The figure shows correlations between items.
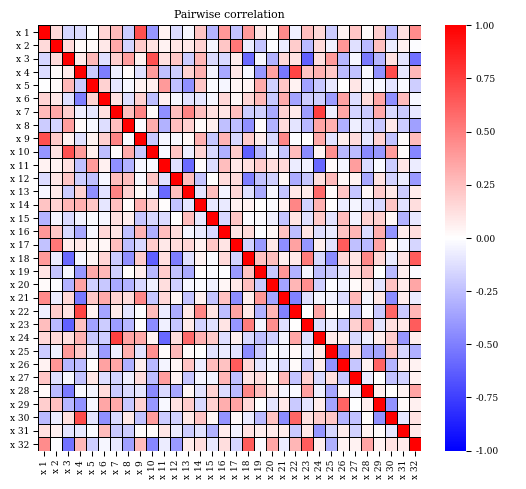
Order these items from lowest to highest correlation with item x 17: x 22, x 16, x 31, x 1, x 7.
x 1, x 31, x 16, x 7, x 22
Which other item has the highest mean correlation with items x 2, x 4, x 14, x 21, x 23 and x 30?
x 22
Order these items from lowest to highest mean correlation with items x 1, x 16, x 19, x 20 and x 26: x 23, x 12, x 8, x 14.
x 8, x 12, x 14, x 23
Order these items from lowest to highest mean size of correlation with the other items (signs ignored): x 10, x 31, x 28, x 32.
x 31, x 28, x 32, x 10
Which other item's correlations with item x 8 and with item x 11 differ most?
x 24
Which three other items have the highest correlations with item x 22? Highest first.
x 4, x 30, x 14
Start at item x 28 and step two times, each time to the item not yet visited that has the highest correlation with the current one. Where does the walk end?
x 32
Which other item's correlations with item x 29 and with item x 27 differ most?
x 26
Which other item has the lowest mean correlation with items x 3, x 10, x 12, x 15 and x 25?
x 18
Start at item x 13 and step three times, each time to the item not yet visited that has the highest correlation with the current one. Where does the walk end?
x 9
